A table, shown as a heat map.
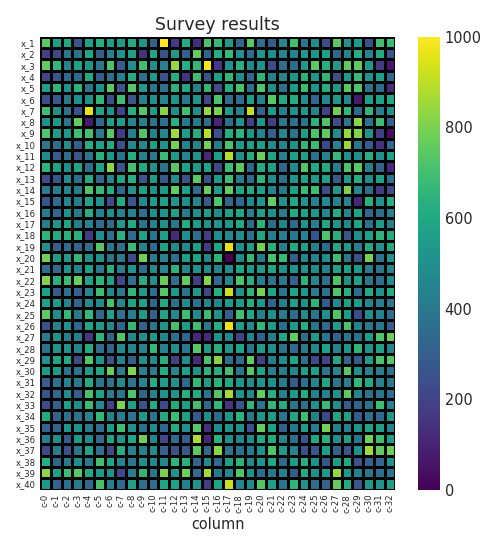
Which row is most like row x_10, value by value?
x_14
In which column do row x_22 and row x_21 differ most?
c-0
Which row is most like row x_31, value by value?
x_28
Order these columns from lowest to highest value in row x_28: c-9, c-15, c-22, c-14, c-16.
c-22, c-9, c-15, c-16, c-14
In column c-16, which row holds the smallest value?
x_8
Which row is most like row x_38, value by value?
x_34
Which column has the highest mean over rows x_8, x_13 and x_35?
c-26
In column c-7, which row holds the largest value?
x_33
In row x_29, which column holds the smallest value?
c-14
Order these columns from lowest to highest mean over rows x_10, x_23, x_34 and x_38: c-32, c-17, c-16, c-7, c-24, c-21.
c-7, c-16, c-32, c-21, c-24, c-17
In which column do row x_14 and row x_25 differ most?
c-17
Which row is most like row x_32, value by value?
x_26
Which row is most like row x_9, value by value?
x_3
